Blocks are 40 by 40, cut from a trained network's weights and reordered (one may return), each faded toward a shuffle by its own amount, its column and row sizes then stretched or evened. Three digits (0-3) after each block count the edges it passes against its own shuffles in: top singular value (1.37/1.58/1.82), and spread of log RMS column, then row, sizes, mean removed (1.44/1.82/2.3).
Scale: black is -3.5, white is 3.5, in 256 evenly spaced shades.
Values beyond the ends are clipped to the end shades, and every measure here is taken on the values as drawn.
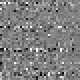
1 2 3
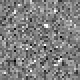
0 2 0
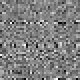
3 0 3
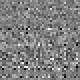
2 1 3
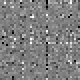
2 2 2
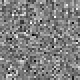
1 1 0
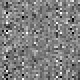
1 3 0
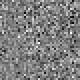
0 2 0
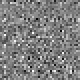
1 1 2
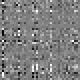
3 3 3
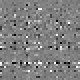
2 2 3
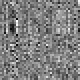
3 3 0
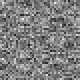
3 0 0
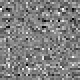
1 1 3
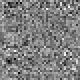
2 0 1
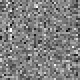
2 2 0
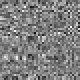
3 0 2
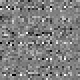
2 2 3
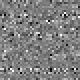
1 1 3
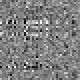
3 3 1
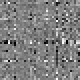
3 3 2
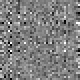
3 3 1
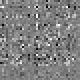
1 3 3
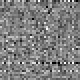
3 0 2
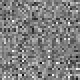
3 2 2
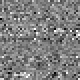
0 0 3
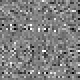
2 2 3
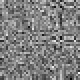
3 2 0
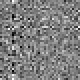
2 2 0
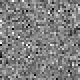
1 1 0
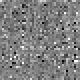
0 2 2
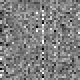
2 2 0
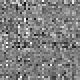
1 1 3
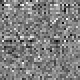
3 0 1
